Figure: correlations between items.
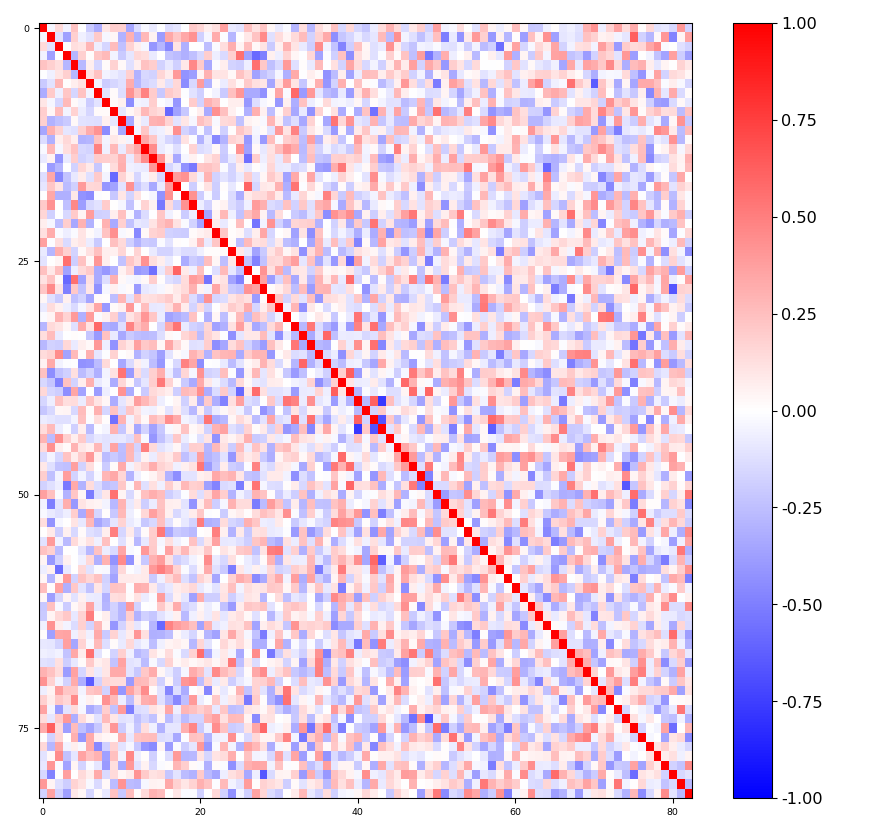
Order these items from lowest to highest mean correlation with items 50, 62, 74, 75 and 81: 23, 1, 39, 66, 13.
66, 39, 13, 23, 1
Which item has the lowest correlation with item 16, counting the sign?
9
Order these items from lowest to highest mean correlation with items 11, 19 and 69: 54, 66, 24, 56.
66, 54, 24, 56
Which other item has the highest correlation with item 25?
3
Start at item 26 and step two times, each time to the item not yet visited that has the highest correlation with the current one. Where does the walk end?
32
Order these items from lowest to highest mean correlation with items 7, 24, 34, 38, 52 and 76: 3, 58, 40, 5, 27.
27, 5, 58, 3, 40
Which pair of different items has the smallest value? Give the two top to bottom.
40, 43
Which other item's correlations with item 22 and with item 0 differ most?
44
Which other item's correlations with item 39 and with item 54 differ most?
49
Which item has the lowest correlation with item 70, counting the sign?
6
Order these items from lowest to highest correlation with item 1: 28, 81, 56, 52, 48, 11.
48, 52, 81, 56, 11, 28
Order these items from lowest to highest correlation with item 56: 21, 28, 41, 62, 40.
41, 62, 40, 28, 21
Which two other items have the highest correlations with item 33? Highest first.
36, 75
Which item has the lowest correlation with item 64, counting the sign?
15
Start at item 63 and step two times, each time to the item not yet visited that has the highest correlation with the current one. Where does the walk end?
67
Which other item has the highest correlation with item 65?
80
